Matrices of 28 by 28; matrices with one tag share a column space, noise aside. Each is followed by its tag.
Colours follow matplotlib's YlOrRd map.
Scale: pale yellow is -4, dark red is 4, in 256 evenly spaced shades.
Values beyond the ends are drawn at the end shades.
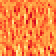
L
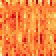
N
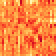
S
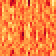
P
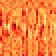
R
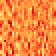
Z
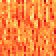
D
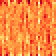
N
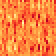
D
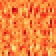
L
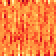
N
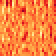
P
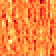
D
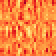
P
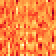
Z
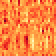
S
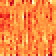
N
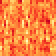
D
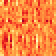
S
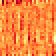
N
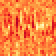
R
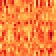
P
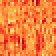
S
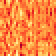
Z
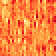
D
